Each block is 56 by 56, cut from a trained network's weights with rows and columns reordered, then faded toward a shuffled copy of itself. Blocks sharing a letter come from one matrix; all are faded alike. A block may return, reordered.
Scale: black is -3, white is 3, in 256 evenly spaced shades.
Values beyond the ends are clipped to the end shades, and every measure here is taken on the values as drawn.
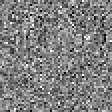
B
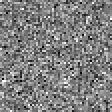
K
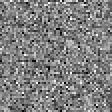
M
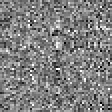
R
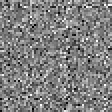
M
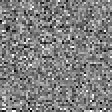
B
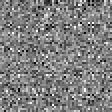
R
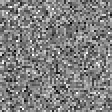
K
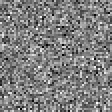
K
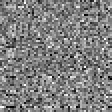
M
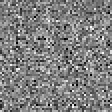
M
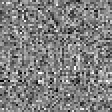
M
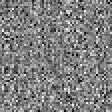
B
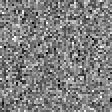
K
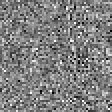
B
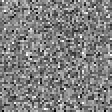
K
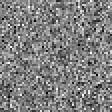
K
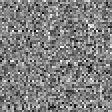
M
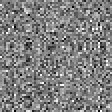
B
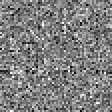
M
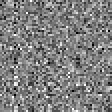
R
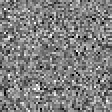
M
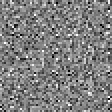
R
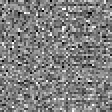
R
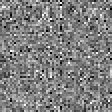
R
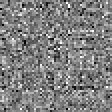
R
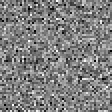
M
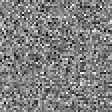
B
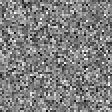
K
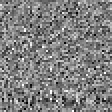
M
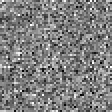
B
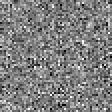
B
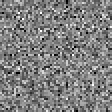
M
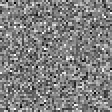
K
